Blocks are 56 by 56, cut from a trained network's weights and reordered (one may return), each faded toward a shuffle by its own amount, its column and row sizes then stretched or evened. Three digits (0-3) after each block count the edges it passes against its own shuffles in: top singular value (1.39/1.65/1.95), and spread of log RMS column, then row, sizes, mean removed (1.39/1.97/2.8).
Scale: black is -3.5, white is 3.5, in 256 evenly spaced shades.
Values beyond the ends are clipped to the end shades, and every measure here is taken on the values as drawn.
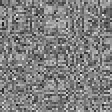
3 0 0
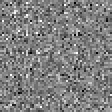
1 1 1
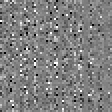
0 3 0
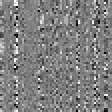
3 3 0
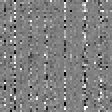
2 3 1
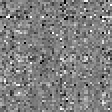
1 2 1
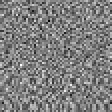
3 1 0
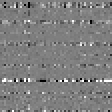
3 1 3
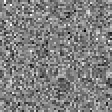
2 1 0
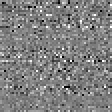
1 0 3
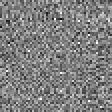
3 1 0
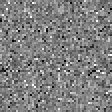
0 0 1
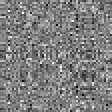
3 1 0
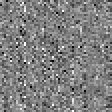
2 2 0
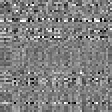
3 0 3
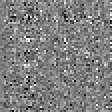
1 2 1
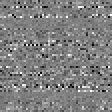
1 0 3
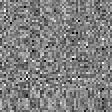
3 1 0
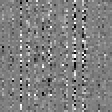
1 3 1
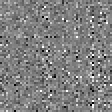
1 2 1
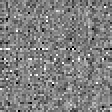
1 1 1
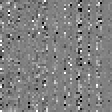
0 3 0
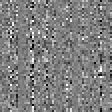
2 3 0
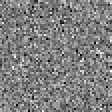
1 0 0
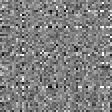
3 2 2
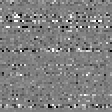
1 0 3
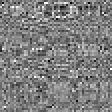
3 0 2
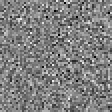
1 1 0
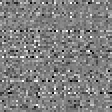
2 1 3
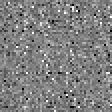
0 1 1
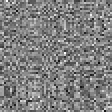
3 0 0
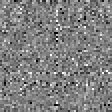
1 1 1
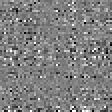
0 2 3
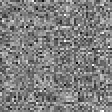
3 0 0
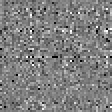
1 2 2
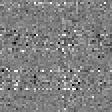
0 1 2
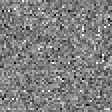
0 0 1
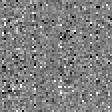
0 2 1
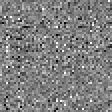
1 1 2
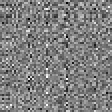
3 2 0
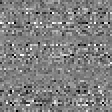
2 0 3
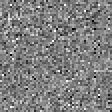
0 1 0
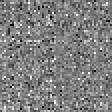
1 2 0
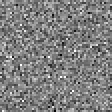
0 0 0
